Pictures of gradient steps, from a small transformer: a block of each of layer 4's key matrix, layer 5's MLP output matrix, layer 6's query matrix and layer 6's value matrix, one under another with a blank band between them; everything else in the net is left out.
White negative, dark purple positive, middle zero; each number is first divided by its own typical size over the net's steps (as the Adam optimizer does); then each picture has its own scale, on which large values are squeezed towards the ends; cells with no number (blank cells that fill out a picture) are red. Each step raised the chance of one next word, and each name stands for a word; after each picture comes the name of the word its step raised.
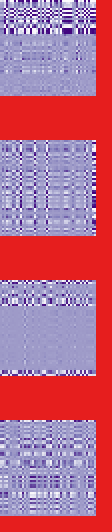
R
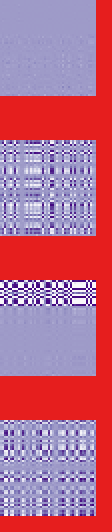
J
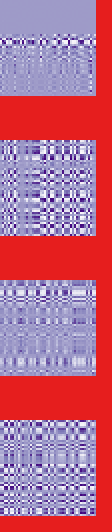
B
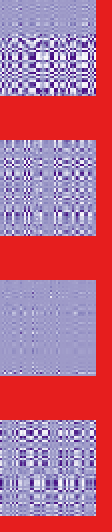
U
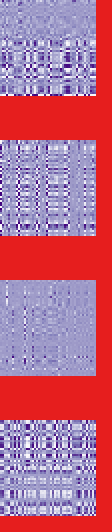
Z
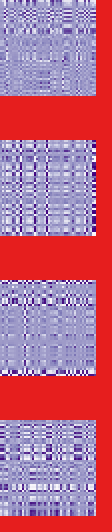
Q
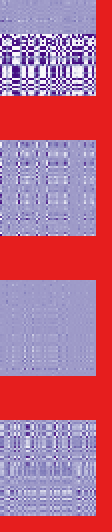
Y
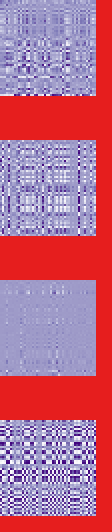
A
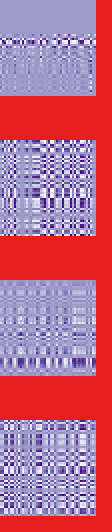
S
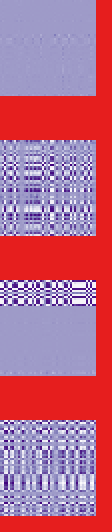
U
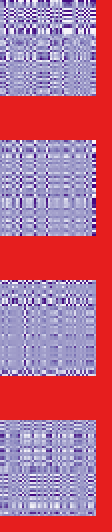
S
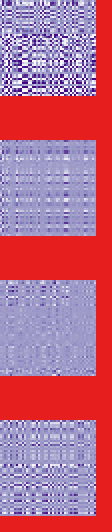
B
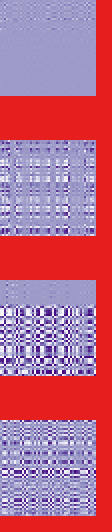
A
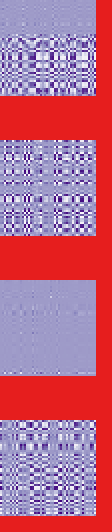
B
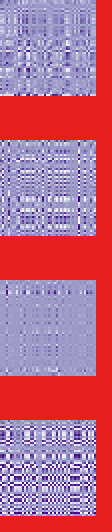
B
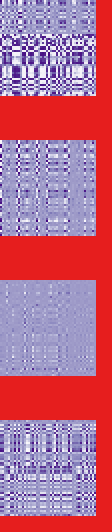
S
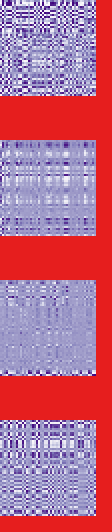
Y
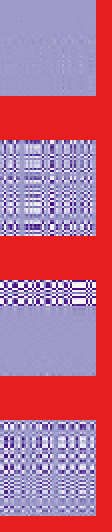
Z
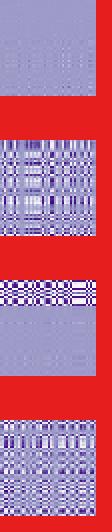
Y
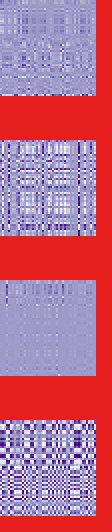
Z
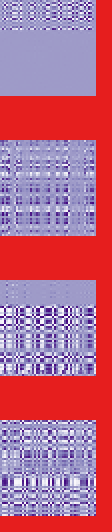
U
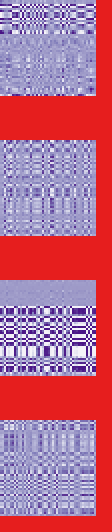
S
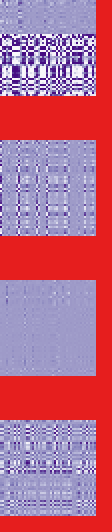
A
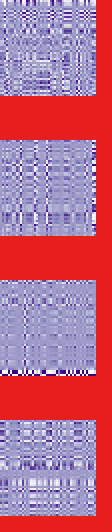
U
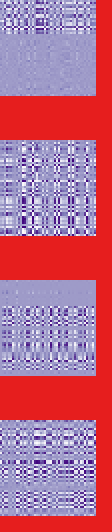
A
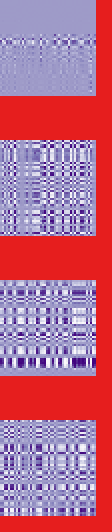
Q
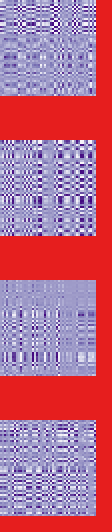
S
